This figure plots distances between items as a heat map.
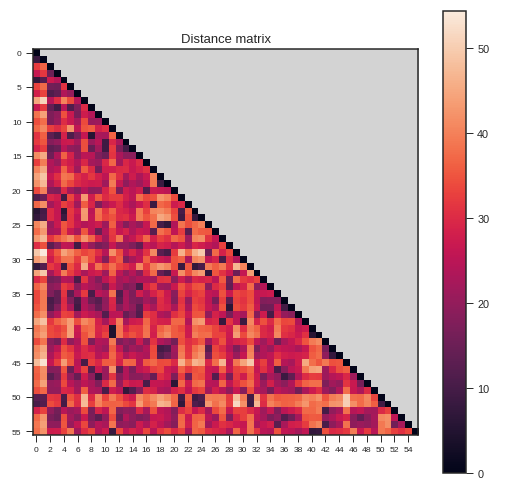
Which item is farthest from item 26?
1
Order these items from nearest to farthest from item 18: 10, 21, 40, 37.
10, 37, 40, 21
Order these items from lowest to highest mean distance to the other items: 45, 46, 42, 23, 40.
42, 46, 23, 40, 45
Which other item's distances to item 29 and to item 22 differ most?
17
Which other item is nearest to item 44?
43
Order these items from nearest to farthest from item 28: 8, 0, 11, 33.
33, 8, 11, 0
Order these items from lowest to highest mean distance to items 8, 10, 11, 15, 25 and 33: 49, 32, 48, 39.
49, 32, 48, 39
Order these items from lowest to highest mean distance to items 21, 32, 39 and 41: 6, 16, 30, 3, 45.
30, 6, 3, 16, 45
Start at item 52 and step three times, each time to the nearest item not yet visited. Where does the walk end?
35
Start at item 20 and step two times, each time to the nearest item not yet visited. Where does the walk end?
16
